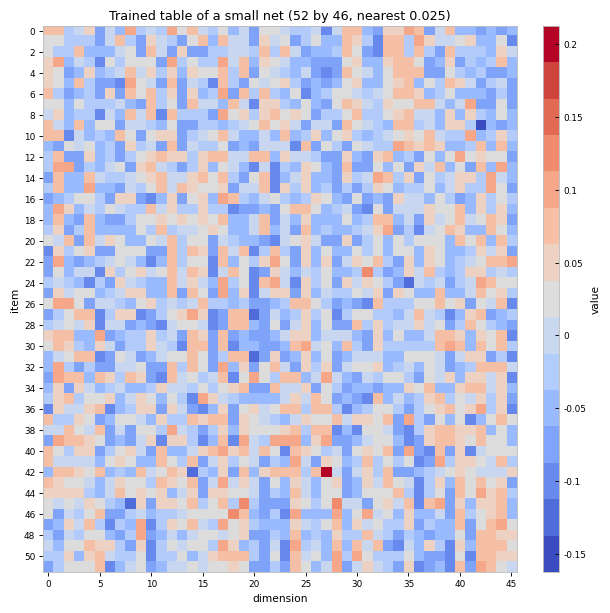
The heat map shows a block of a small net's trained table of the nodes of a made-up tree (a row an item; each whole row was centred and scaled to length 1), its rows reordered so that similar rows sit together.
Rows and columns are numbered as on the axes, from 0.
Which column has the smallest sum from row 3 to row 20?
45
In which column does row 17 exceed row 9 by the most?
42
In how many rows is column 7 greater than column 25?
11
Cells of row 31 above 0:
18
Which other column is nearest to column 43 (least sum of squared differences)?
32
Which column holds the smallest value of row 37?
41
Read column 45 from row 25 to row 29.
-0.025 -0.1 -0.025 -0.075 -0.1
